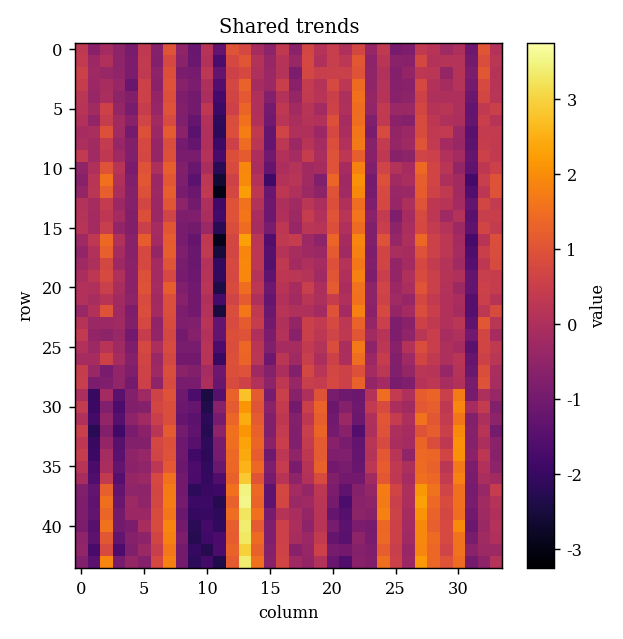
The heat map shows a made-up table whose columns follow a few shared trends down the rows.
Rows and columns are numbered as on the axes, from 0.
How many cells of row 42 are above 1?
8
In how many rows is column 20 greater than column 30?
29
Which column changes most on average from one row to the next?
2
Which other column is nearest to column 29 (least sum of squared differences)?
16
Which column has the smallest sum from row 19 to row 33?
11
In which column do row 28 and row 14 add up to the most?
22
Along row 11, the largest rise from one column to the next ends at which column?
12
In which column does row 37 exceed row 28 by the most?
13
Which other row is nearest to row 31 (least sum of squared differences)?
35
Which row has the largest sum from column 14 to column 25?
20
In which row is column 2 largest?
43
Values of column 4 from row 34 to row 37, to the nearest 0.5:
-0.5 -0.5 -0.5 -0.5
